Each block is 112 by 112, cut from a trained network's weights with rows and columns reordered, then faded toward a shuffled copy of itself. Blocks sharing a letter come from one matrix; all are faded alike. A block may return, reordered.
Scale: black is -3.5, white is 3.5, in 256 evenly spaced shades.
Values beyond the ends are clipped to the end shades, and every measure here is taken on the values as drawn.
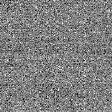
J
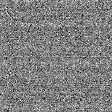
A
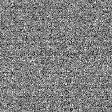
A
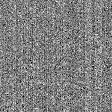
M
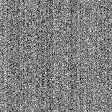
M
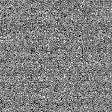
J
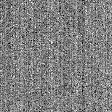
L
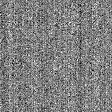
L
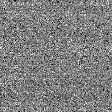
J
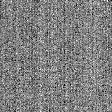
L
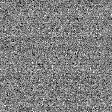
A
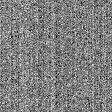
L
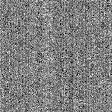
M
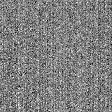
M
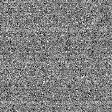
A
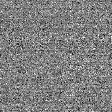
A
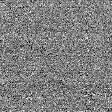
A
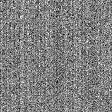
M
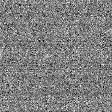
A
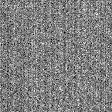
M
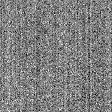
L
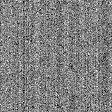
L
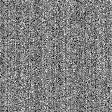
M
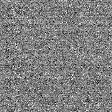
A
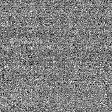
A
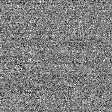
A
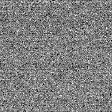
A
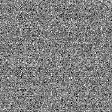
J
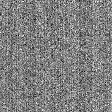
M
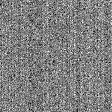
M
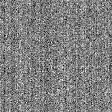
L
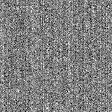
M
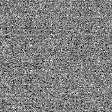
J
